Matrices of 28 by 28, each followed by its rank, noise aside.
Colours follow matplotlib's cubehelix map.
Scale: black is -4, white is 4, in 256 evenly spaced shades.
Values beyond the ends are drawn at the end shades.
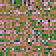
six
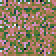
seven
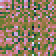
four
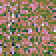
seven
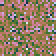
seven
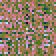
four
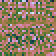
five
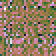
three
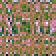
three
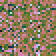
seven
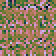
five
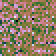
five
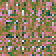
three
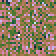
seven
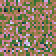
six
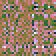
three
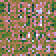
three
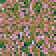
seven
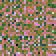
seven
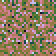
seven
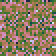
seven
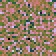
seven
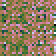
four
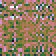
three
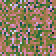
five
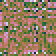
three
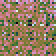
five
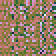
four
